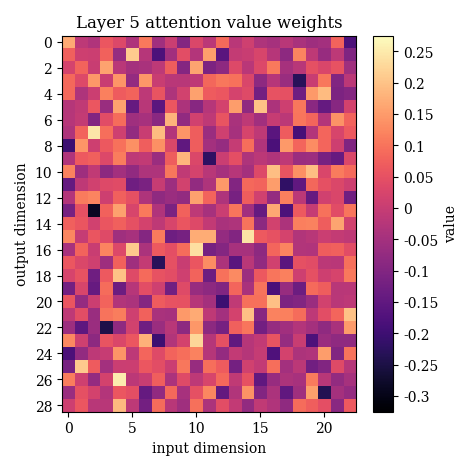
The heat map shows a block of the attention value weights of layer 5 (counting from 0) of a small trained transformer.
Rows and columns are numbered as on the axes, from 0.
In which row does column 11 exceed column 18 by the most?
3
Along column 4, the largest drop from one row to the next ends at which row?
19
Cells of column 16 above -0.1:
25
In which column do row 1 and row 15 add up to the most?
11
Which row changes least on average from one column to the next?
14
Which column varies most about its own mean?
16
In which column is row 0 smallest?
22
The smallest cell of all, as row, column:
13, 2
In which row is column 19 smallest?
23
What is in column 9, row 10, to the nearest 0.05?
0
